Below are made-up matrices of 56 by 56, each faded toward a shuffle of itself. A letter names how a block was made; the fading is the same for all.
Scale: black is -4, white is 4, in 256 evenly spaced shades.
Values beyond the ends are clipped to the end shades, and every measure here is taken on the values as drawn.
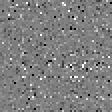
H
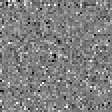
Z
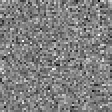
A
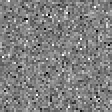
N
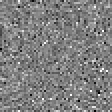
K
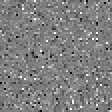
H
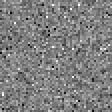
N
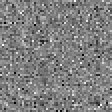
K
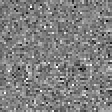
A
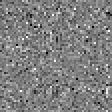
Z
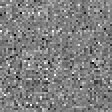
Z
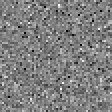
N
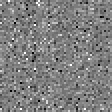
Z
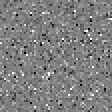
H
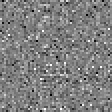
Z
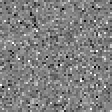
Z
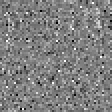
Z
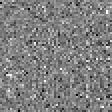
K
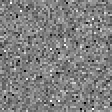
N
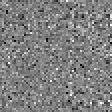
K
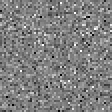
Z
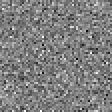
A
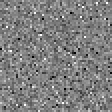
N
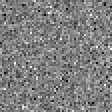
N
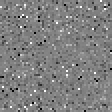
H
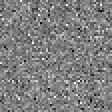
K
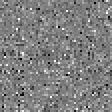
Z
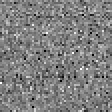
A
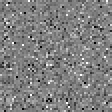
Z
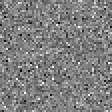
N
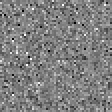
N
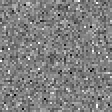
N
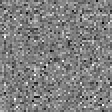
A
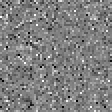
Z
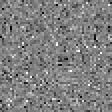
Z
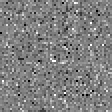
Z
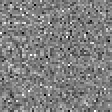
K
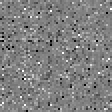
H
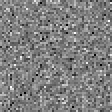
A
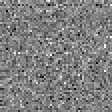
K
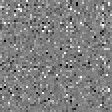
H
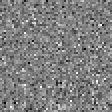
K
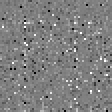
H
